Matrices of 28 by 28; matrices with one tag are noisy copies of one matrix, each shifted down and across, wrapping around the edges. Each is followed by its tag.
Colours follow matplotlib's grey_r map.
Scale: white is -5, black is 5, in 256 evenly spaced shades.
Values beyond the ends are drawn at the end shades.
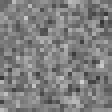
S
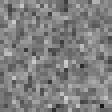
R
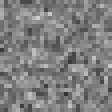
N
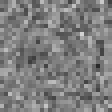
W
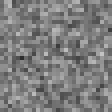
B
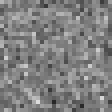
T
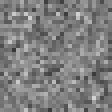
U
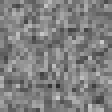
R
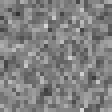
N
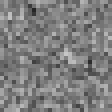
T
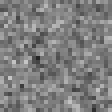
T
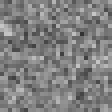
T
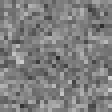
T
